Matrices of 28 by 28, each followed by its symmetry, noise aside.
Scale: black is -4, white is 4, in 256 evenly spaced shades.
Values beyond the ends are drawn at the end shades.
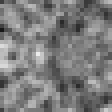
mirrored top to bottom.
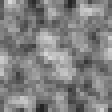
same after a half turn.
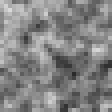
symmetric.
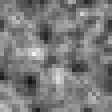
symmetric across the other diagonal.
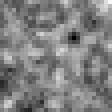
symmetric across the other diagonal.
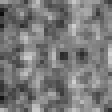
mirrored top to bottom.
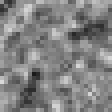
symmetric.
